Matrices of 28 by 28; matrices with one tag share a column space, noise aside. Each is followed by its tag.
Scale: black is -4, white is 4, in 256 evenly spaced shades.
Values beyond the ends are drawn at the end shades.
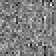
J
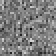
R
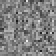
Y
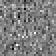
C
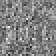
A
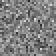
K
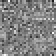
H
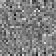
H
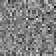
H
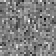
J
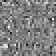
J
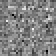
R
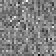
A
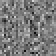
R
